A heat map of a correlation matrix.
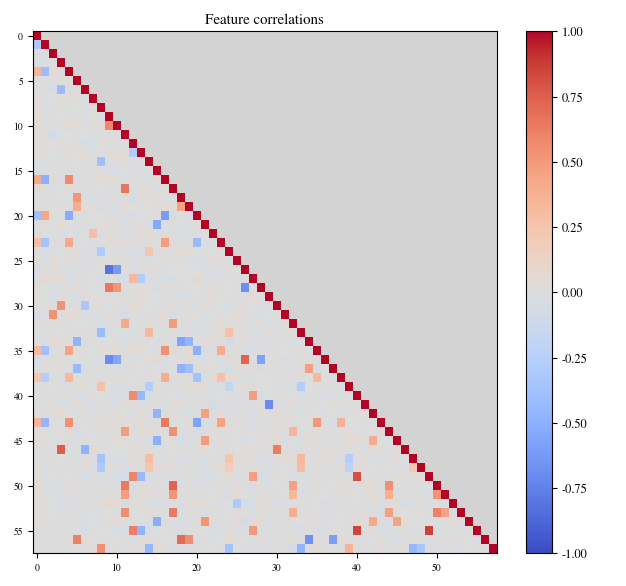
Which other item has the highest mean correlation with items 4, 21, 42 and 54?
45
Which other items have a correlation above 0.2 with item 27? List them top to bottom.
12, 40, 49, 55
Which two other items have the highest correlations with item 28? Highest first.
9, 10
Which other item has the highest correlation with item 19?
56
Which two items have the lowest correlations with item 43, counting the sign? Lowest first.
20, 1
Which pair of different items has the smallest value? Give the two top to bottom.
9, 26
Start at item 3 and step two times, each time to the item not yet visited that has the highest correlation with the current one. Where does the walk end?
30
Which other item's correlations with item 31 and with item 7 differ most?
2
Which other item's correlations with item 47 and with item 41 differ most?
29
